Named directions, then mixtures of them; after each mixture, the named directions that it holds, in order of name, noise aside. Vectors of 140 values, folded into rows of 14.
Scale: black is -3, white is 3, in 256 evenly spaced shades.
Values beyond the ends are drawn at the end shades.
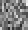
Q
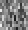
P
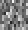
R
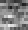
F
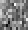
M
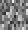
R.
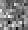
F, M, P.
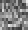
F, Q.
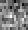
F, P.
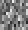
R.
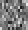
P, Q.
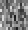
P.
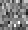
Q, R.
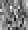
P, Q.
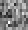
F, M, Q.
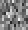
R.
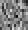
M, Q, R.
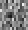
F, P, R.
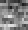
F.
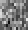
M.
